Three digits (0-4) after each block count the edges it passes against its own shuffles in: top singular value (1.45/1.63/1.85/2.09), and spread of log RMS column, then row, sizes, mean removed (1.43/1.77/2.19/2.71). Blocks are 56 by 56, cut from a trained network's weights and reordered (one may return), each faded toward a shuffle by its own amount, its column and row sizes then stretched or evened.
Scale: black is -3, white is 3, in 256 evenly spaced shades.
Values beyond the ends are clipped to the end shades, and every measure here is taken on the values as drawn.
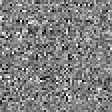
2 1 4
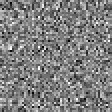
4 2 2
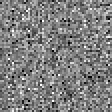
0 2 0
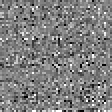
0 4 3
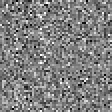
0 2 0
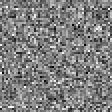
2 0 2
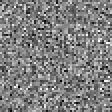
0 0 1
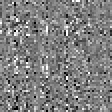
1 4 2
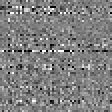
2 2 4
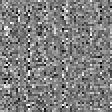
3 4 1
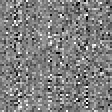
0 4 0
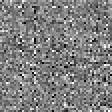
2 3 2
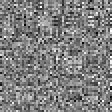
4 2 1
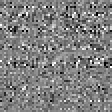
1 2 4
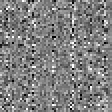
1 4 1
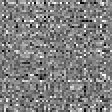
3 2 4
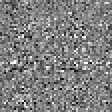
0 2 2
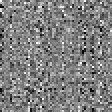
1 4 2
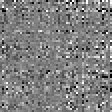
1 4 4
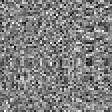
4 1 2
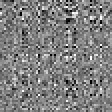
4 4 3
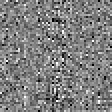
0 4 0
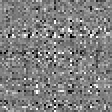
1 3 4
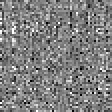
2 3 3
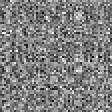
4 0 2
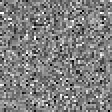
0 2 1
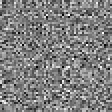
4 1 3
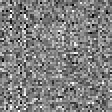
2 3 0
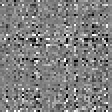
2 4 4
